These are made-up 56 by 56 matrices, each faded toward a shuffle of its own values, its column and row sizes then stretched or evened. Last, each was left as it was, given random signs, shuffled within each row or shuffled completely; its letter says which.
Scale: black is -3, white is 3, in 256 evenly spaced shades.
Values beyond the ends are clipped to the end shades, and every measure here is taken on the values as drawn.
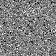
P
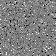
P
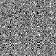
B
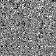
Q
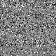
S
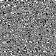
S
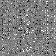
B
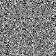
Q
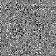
B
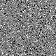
P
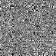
Q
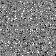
S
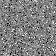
P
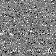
S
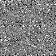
S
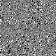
Q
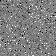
P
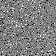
P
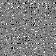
Q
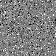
P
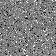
P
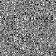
B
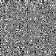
B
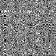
B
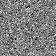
P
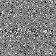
Q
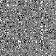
B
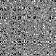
B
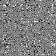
Q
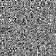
B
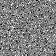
P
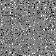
Q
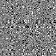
B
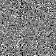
Q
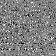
S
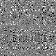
B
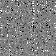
Q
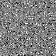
S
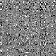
B
